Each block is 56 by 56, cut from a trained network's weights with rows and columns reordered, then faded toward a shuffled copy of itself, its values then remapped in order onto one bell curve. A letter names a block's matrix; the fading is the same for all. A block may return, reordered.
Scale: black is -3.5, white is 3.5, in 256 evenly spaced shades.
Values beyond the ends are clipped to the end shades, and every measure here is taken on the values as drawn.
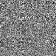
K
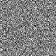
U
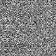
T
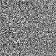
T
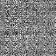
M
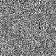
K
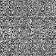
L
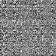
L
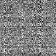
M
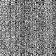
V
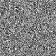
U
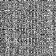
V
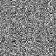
T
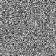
U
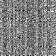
V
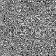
T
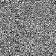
U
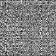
L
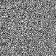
K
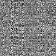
L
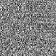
K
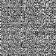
M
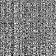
V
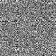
T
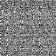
M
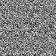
T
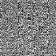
L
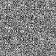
K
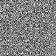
T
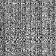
V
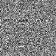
K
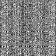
V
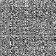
L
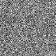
K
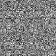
T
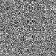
K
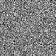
K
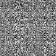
L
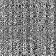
V
